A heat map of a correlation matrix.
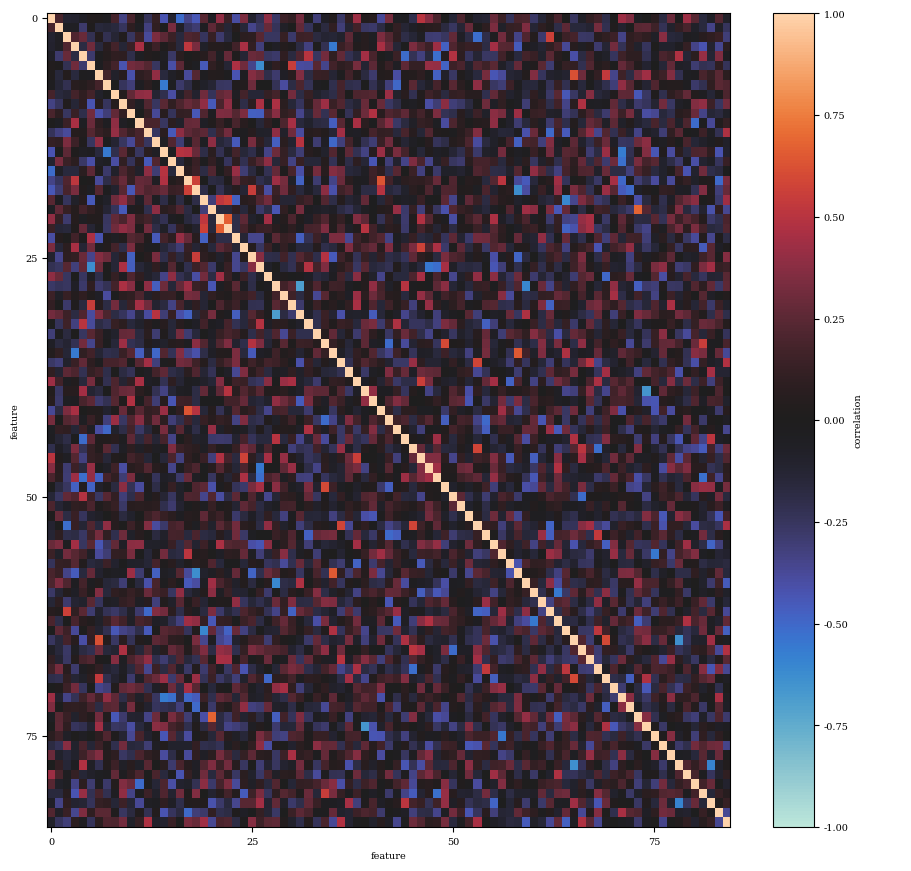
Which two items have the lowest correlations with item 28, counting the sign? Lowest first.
31, 59
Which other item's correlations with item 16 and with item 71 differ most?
14
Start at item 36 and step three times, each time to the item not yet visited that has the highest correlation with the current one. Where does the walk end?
66
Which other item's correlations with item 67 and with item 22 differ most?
80
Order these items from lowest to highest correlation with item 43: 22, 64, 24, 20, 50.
24, 22, 50, 64, 20
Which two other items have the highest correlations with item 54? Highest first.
68, 61
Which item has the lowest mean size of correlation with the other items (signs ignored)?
51
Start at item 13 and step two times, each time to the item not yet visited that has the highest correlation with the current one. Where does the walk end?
59
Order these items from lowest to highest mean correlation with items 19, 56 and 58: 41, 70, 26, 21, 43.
26, 41, 43, 70, 21
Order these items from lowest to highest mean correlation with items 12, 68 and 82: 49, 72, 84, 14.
72, 14, 84, 49
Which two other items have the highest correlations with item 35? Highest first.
58, 64
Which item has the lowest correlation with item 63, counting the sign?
60
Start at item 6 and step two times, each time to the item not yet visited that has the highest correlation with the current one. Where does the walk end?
69
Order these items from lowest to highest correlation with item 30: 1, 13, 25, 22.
25, 13, 1, 22
